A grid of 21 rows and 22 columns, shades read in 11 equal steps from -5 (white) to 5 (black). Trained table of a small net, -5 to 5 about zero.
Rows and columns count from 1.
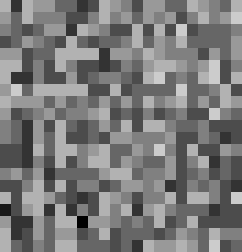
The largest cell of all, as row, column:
19, 8
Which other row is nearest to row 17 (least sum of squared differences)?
1
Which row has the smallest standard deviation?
9
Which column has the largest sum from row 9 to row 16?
3
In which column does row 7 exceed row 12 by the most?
6
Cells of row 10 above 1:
6
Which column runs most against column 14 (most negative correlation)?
13
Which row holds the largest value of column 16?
16
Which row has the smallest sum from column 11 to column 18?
5
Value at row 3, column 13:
-2
